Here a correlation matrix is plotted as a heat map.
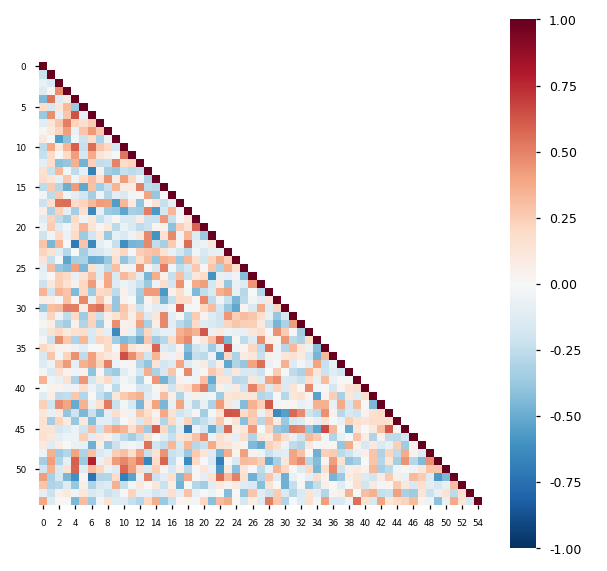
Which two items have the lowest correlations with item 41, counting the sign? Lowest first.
34, 42
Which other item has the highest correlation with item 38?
18
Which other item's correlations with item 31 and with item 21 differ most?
45
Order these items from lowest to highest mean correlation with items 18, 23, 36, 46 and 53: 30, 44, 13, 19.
30, 19, 44, 13
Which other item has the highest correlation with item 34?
22
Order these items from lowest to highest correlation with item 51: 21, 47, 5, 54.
5, 21, 47, 54
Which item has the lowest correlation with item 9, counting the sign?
33
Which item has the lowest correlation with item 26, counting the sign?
21
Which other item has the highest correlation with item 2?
17
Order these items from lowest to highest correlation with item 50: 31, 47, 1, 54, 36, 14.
54, 31, 47, 14, 1, 36
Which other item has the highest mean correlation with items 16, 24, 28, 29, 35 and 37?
42
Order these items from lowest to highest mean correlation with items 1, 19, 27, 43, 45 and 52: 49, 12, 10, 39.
39, 10, 12, 49
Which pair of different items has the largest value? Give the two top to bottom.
6, 49
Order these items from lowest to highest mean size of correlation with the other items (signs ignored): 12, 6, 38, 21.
38, 21, 12, 6
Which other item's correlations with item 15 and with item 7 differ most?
3
